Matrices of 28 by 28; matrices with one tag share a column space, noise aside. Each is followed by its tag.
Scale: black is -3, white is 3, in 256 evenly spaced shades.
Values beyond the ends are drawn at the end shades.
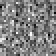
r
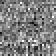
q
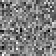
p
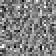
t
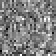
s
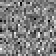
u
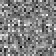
t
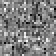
q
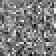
u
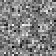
t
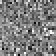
p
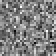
u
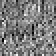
r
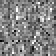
q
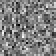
u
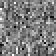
q
